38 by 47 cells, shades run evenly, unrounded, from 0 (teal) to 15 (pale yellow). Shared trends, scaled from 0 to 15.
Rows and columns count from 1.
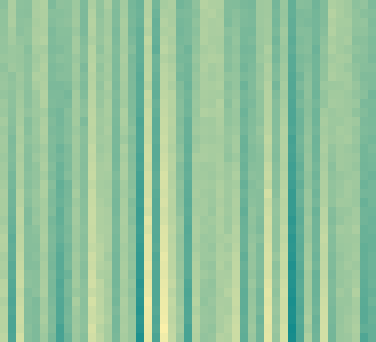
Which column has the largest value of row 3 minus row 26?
2
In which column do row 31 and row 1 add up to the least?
37
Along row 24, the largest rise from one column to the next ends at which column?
19
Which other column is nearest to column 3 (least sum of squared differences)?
41
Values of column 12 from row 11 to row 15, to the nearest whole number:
11 11 11 11 11
